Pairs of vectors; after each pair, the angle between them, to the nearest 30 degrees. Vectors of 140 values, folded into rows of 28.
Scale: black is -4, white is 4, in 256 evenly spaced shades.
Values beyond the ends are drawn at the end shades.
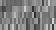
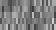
30 degrees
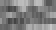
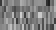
90 degrees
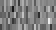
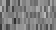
60 degrees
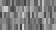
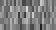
90 degrees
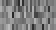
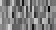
30 degrees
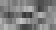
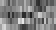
30 degrees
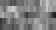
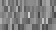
90 degrees
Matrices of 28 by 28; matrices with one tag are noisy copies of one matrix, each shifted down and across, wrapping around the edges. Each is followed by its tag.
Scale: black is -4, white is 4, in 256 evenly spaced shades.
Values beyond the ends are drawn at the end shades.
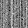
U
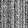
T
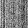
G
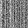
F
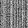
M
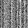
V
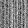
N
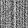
U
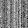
T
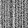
U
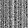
F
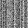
V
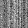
T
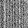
U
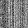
G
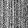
T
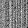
M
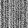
F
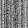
T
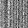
U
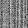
V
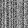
V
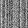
V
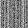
N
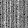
N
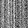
T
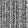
M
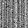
F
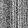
G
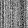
G
